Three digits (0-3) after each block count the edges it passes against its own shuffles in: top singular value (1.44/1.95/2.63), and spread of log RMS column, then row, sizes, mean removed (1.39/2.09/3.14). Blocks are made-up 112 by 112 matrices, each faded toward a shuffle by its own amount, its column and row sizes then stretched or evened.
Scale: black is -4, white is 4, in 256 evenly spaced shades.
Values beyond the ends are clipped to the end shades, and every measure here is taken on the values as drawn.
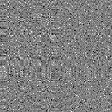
3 1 1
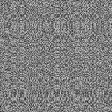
3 1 1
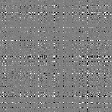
3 3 3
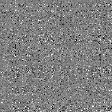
1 2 2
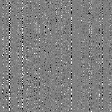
3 3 0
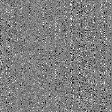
0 3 0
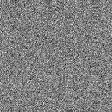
2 0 0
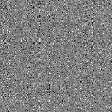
2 2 0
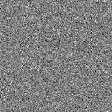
2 1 0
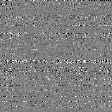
1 2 3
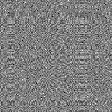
3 1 1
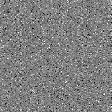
2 1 0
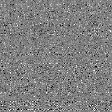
2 1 2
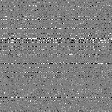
3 0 3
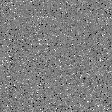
0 1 1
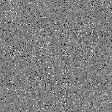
1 1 1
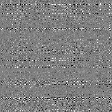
3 2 3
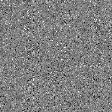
1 2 0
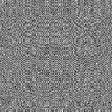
3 2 1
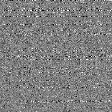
1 1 3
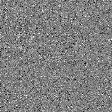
1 1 1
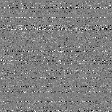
0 1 3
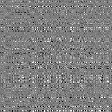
3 2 3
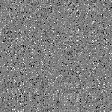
2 1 0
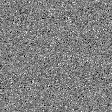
0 0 1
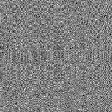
3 1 0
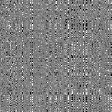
3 3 1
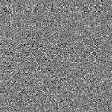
2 1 2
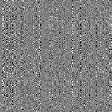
3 3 1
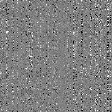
2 3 1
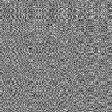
3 0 2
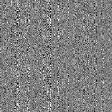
2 3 0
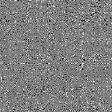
1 2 2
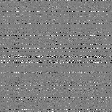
2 1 3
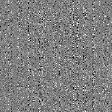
1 3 1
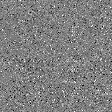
1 1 1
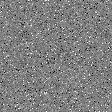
0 0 0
